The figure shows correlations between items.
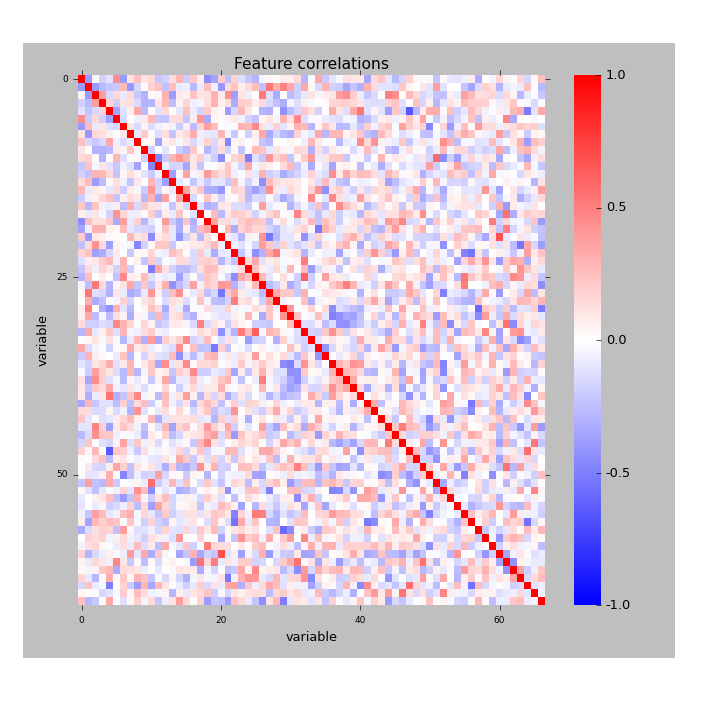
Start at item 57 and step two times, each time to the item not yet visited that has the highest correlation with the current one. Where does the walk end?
25
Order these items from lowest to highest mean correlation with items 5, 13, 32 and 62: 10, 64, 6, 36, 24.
64, 24, 6, 36, 10
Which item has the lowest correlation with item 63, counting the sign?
21
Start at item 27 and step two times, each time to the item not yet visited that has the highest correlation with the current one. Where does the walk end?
29
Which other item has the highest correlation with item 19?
61
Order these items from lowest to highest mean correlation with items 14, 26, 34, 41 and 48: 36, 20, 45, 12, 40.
45, 20, 40, 36, 12
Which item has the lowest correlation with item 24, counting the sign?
10
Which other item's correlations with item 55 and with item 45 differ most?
50
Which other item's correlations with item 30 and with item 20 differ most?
60
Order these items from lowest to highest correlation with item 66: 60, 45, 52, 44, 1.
44, 1, 45, 60, 52
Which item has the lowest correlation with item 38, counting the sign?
31
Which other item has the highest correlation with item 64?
47
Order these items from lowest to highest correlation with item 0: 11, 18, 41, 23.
18, 41, 11, 23
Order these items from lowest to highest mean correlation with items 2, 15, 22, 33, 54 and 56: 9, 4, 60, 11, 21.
9, 11, 60, 4, 21
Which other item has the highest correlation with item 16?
37
